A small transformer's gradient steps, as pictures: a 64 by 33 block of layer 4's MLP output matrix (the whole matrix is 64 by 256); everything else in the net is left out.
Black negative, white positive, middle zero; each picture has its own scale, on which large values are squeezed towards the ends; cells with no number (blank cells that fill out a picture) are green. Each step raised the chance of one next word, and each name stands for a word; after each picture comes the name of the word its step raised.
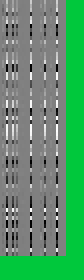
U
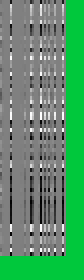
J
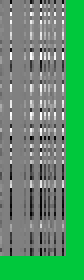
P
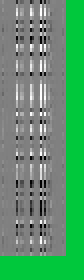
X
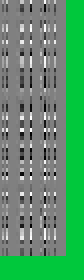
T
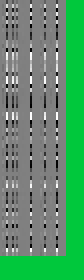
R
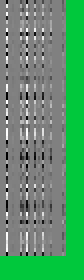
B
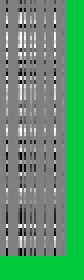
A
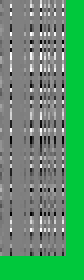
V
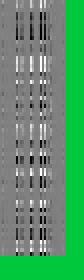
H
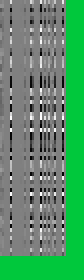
T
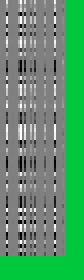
U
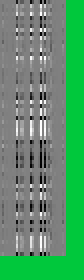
B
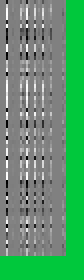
X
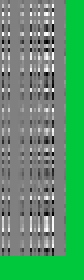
V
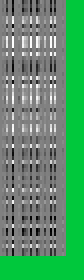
A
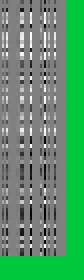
A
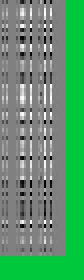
X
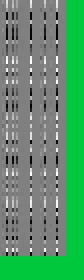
H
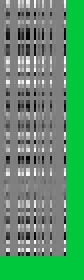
H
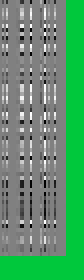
X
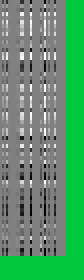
P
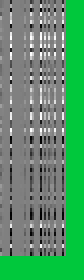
A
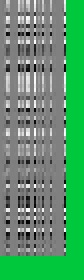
U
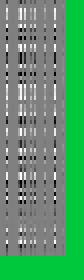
X
